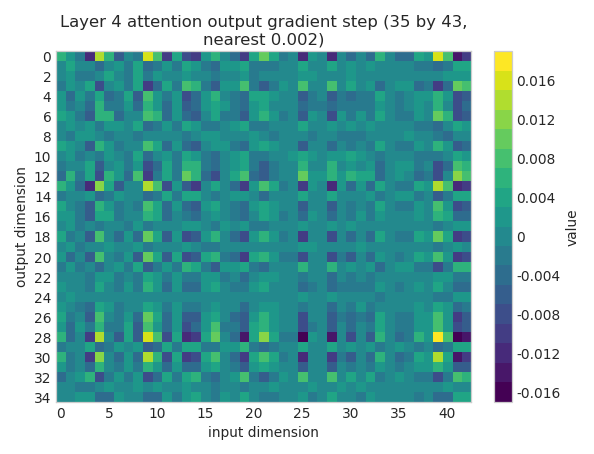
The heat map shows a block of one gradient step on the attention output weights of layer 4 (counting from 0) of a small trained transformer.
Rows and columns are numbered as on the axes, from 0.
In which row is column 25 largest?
12
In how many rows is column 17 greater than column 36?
13
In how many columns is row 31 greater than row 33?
14
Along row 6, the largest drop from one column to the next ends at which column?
41
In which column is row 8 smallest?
40
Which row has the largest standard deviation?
28
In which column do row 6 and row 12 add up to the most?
5
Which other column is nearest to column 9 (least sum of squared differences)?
39
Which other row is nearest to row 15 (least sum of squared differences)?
9
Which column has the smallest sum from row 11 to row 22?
3
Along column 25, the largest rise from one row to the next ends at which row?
29
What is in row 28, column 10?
0.008
